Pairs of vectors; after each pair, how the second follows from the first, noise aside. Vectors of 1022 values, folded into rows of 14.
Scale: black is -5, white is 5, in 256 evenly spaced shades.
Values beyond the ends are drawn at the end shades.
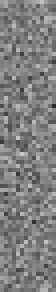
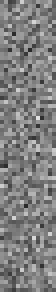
reversed, negated.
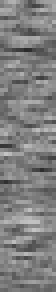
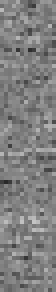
partly zeroed.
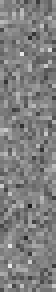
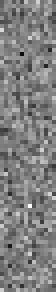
negated.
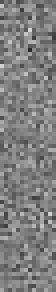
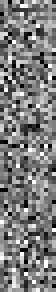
reversed, negated, scaled up.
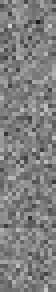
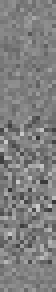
wrapped around, negated, partly zeroed.
